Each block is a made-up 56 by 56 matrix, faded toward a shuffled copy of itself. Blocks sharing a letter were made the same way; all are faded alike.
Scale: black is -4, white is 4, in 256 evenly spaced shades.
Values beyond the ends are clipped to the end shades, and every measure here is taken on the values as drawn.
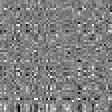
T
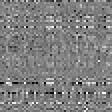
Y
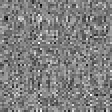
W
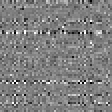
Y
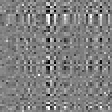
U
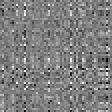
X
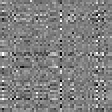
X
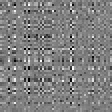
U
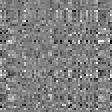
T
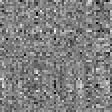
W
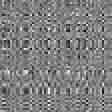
X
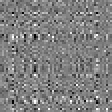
T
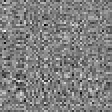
W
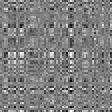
U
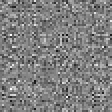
W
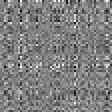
X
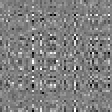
X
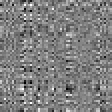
X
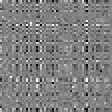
U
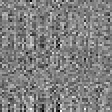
W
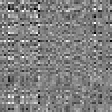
X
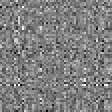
W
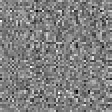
W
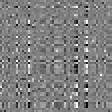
U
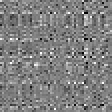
T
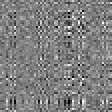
X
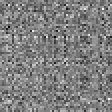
W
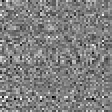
W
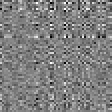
X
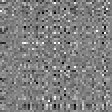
T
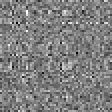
W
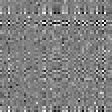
U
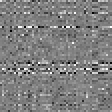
Y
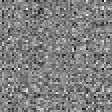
W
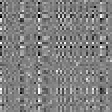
U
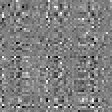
T
